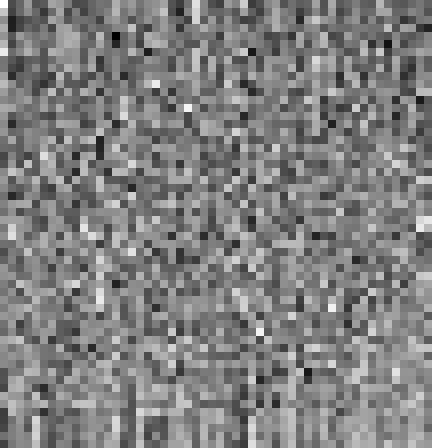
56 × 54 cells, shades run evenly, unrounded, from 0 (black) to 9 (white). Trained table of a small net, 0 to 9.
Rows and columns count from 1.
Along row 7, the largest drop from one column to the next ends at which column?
32
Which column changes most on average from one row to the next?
20
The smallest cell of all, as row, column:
5, 15
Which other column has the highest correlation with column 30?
13
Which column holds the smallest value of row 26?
10
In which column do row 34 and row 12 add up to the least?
22
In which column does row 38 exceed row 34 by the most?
31
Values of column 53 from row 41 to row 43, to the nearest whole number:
4 4 5
